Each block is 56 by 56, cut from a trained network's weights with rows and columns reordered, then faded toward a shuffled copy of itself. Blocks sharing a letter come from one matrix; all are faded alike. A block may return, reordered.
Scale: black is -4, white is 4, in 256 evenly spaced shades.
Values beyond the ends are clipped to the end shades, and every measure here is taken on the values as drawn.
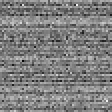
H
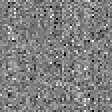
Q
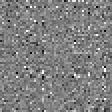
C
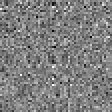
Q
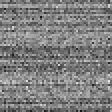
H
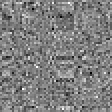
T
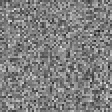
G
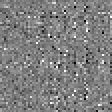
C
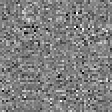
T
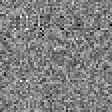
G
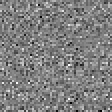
T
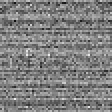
H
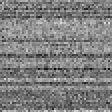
H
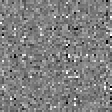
C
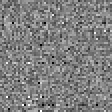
G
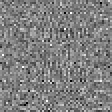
T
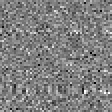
T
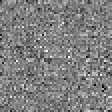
T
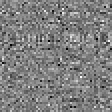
T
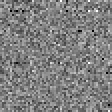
G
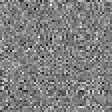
T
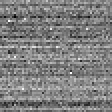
H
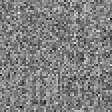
G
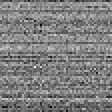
H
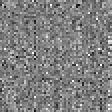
Q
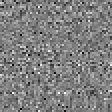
T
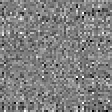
Q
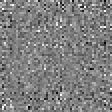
C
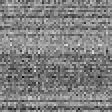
H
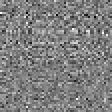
T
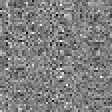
Q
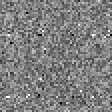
G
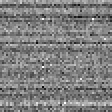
H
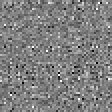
C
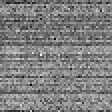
H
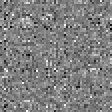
C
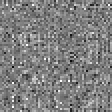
Q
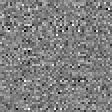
T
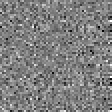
Q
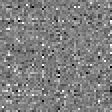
C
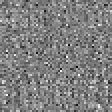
T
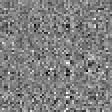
Q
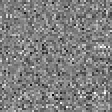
T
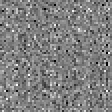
Q
